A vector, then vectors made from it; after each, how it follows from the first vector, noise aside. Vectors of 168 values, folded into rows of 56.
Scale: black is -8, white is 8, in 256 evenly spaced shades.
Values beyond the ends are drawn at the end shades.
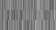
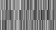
reversed, scaled up.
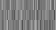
sign-scrambled.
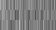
wrapped around.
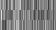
reversed, scaled up.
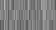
wrapped around.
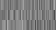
sign-scrambled.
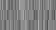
wrapped around.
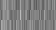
wrapped around.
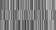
wrapped around, scaled up.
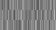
sign-scrambled.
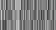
reversed, scaled up.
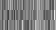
scaled up.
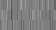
wrapped around, negated, partly zeroed.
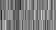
reversed, negated, scaled up.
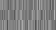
sign-scrambled.
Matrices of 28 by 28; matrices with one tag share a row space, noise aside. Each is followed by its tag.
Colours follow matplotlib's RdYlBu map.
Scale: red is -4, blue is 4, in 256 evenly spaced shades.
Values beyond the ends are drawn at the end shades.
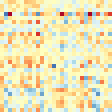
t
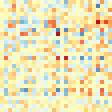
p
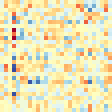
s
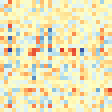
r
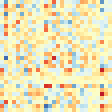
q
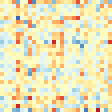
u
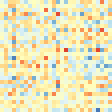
p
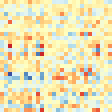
t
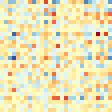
p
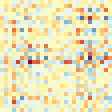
s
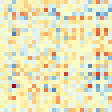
p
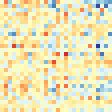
p
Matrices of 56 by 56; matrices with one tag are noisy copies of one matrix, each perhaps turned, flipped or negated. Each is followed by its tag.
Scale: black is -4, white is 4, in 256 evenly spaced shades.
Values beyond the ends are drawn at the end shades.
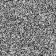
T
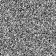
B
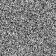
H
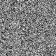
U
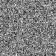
B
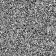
T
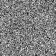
H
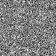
T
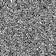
B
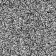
H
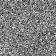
H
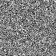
T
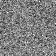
H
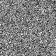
B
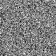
U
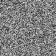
T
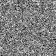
B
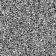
T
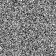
U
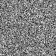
T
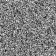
T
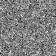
B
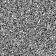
T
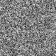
U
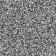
T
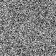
H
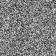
B
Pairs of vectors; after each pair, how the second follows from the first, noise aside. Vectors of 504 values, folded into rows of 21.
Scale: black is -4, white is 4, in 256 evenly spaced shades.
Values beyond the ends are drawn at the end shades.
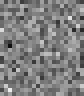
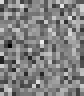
copied.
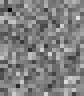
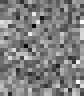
wrapped around.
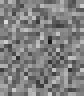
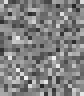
wrapped around, negated.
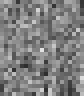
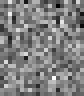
wrapped around.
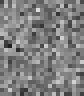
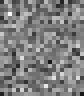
reversed.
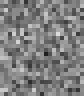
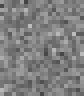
shrunk.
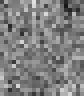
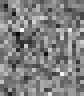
wrapped around.
